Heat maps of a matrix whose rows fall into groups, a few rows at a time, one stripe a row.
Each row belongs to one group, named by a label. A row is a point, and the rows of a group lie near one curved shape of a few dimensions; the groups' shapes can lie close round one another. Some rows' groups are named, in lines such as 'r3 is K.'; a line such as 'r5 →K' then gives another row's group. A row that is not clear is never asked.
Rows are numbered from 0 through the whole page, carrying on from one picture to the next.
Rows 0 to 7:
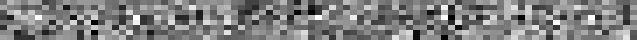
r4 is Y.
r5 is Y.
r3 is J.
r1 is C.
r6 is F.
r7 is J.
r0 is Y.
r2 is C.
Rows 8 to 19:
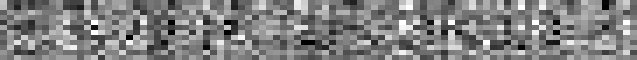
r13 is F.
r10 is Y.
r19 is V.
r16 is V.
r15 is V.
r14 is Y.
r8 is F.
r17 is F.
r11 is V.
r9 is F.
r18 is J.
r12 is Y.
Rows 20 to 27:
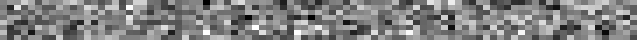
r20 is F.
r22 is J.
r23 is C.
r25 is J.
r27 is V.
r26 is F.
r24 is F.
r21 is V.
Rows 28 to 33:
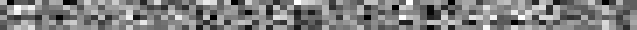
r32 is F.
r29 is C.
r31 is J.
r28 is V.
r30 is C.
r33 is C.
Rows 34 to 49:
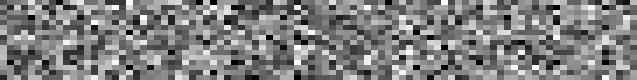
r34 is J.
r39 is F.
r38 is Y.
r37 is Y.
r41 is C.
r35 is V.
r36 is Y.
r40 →V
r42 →F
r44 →F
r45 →C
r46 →V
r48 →J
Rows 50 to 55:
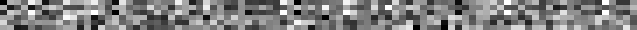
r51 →F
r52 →Y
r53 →F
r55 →J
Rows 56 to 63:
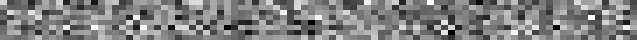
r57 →Y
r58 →Y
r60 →C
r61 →Y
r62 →C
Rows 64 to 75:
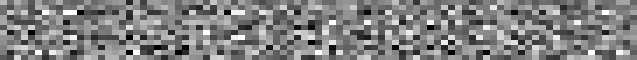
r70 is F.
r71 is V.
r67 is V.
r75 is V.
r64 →V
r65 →J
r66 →V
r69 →C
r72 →C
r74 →J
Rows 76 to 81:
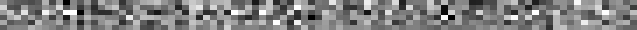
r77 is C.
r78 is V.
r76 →C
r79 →C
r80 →Y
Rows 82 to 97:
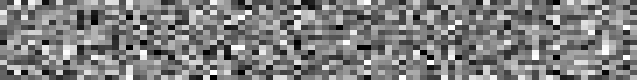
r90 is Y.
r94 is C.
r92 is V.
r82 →V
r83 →C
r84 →C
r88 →J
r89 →Y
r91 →V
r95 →C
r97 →J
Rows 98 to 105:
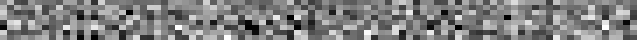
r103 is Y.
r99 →V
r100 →J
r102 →C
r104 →C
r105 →Y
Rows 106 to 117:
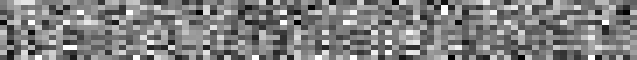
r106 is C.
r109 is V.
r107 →C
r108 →J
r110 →Y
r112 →F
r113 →Y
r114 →F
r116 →F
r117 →J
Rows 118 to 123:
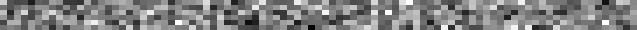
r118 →F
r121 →Y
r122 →Y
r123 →C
